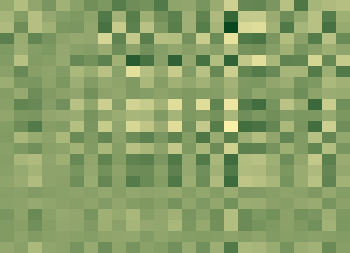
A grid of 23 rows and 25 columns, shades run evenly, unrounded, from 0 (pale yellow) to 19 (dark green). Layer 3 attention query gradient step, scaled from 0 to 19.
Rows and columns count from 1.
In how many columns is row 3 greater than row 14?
11
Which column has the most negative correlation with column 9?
21
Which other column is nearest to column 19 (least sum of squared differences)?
18
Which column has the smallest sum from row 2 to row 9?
19
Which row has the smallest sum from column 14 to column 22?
17
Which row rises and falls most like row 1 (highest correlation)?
5
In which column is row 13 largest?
15
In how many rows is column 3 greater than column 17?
14
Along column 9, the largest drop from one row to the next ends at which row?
2
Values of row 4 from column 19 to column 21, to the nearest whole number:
14 10 6
